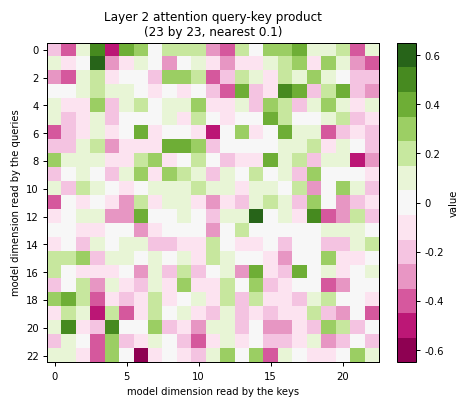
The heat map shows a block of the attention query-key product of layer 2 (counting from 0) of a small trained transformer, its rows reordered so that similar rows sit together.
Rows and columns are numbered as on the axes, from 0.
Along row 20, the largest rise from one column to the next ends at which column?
4
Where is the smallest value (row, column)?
22, 6
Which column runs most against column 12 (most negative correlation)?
3
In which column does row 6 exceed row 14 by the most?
16
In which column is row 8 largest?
15
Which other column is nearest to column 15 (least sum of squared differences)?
10
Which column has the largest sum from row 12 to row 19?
14
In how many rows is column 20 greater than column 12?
11
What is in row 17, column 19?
-0.4
